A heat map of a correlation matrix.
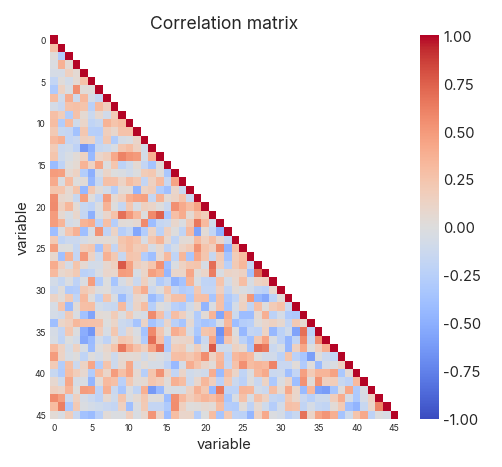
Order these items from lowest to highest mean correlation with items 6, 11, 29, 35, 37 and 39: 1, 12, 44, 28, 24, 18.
44, 1, 12, 18, 24, 28
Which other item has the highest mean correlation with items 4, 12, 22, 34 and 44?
42
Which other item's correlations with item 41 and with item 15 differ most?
45
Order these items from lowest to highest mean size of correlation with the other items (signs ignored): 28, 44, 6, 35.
6, 44, 28, 35
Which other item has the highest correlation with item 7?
19
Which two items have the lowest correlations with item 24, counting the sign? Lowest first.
34, 44
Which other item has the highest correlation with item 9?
27
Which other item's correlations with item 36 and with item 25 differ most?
22
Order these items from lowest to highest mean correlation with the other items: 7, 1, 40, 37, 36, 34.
34, 36, 1, 40, 7, 37
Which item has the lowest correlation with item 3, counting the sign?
11
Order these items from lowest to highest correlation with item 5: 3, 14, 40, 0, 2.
14, 40, 0, 2, 3
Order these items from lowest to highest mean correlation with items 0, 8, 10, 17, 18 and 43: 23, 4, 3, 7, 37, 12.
23, 4, 12, 3, 7, 37
